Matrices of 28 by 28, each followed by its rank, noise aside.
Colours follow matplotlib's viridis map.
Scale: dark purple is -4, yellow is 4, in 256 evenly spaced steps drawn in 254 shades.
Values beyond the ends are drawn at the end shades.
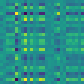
one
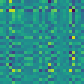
two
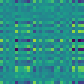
one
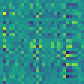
three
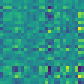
two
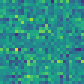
six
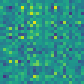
four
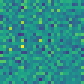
six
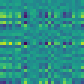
one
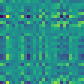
two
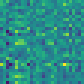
three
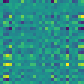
two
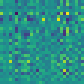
three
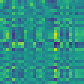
two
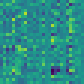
four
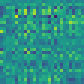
three
